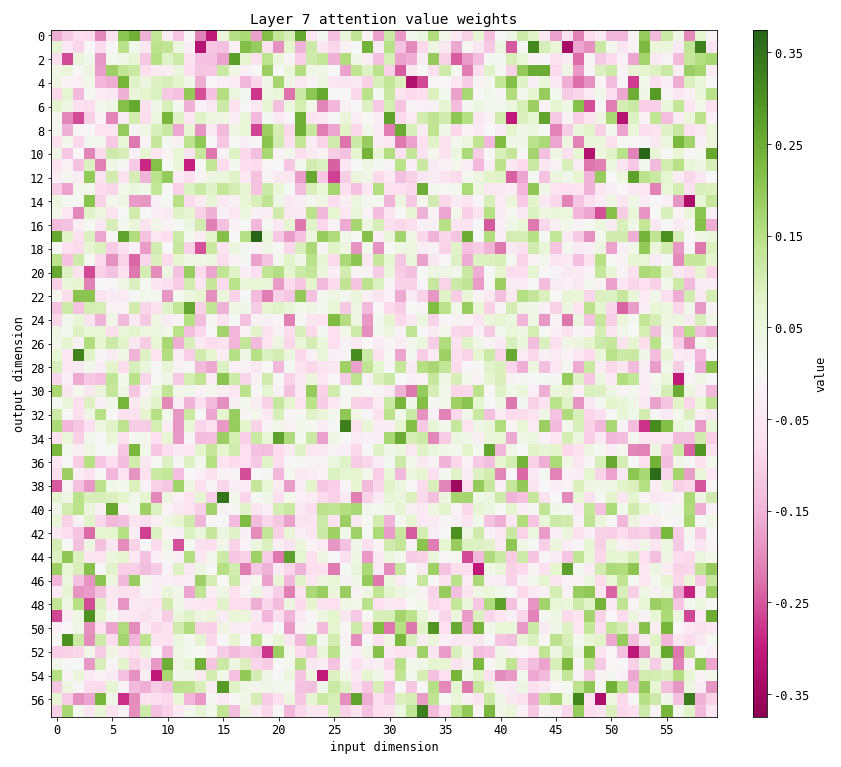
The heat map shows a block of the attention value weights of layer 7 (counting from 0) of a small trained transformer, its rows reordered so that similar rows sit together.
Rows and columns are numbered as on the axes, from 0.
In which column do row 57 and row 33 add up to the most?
55
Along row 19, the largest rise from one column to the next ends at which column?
57
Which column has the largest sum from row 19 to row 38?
26
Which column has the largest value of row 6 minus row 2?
47
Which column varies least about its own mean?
45
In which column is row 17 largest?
18
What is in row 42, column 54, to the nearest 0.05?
-0.15
